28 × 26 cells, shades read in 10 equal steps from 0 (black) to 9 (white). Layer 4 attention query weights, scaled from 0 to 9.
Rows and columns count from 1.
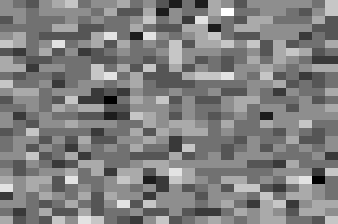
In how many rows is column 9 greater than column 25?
14
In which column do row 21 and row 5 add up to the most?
12
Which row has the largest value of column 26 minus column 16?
1
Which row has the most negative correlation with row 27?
5
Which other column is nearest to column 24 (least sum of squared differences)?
4
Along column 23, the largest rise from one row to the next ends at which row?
7
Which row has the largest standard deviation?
23
